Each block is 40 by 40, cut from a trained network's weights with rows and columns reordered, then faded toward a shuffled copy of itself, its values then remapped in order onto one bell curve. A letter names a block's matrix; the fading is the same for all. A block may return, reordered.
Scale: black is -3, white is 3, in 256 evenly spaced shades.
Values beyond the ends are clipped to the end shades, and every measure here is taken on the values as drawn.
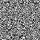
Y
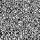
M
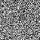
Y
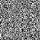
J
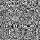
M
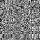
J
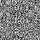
J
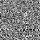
M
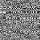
M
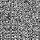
J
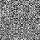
J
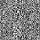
J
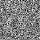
Y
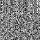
J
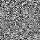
Y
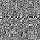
M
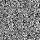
Y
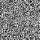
Y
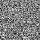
Y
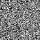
Y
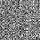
J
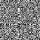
M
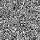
Y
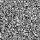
Y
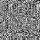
J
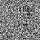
J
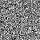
Y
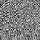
M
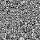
Y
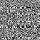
M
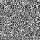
M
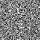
Y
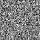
Y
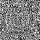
Y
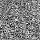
Y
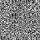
J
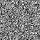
Y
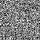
Y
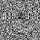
J
